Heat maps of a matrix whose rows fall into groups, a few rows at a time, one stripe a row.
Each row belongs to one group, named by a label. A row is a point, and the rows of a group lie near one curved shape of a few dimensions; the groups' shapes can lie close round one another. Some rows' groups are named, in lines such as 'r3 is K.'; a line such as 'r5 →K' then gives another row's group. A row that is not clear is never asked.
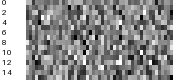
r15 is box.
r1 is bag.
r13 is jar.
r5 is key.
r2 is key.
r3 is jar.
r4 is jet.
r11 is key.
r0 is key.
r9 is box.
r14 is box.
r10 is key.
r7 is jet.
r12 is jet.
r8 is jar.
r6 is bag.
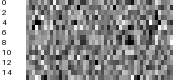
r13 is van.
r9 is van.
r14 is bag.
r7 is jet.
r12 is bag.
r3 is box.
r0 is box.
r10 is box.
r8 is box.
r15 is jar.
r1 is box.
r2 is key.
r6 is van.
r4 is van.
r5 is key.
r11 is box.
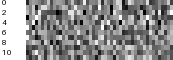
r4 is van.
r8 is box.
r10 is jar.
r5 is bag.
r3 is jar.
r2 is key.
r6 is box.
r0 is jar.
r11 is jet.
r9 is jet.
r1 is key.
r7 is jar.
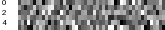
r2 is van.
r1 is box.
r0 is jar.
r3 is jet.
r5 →jet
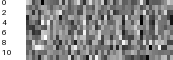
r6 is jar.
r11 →jet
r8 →bag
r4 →jar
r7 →key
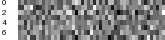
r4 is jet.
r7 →box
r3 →box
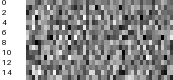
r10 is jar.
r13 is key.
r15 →box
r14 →van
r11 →van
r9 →key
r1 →jet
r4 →box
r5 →key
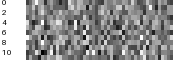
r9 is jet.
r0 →jar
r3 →bag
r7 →jar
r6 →jar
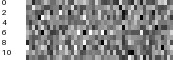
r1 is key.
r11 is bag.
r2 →jar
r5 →box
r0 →key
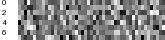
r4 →jar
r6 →bag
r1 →van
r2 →key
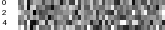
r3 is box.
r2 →jar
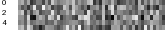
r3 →box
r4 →key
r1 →box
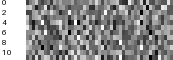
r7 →box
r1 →van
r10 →box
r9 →jar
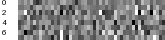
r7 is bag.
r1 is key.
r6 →van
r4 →jar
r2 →van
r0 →key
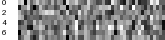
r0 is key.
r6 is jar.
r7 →bag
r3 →key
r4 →jar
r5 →jet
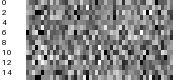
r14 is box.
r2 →van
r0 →box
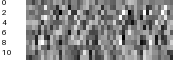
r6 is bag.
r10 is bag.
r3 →key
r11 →bag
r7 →box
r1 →van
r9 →van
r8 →box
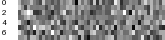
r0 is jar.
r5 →jar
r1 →key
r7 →box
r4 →jar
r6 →jar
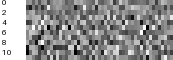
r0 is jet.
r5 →van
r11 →jet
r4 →jar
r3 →box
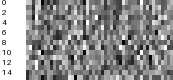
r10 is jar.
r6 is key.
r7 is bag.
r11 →box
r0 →jar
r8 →jar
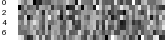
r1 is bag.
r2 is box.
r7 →van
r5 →box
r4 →box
